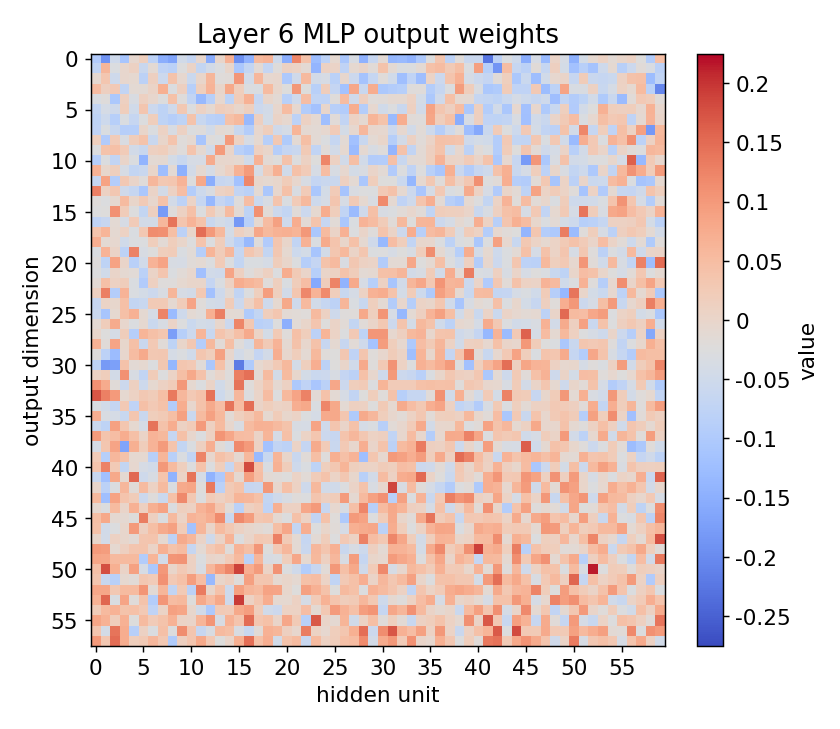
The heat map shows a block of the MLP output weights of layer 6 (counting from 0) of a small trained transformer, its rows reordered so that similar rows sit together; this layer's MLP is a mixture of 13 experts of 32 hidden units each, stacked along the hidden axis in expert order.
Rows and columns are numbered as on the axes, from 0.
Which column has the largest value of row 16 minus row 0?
8
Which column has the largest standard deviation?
15
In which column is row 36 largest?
6
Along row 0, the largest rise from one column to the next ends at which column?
21
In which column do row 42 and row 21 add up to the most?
31
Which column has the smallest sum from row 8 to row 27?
23
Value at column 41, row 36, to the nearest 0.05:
0.1
